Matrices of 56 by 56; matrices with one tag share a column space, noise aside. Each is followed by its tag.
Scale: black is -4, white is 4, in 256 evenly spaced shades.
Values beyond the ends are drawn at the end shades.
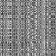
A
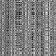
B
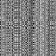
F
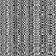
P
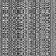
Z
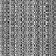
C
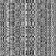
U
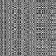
Z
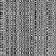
B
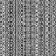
C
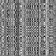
U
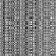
F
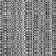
B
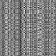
Z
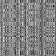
U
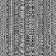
P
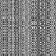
F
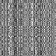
U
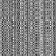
F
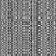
F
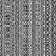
C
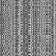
P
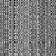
A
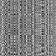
P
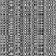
P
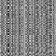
P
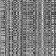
B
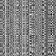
P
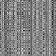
B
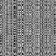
P
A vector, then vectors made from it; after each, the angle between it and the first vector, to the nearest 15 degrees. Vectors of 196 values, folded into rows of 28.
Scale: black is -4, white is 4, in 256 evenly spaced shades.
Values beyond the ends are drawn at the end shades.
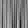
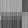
75 degrees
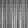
150 degrees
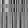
45 degrees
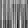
150 degrees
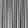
30 degrees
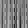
30 degrees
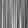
150 degrees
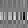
90 degrees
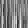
150 degrees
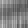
120 degrees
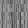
45 degrees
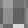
90 degrees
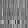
135 degrees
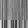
60 degrees
